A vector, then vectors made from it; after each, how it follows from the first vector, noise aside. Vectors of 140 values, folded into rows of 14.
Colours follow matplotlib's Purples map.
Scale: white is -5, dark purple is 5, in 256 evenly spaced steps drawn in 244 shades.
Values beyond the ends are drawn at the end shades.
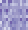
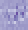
wrapped around, partly zeroed.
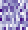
reversed, scaled up.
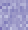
wrapped around, negated, shrunk.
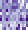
reversed, scaled up.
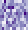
wrapped around, negated, scaled up.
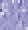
wrapped around, negated, partly zeroed.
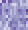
copied.
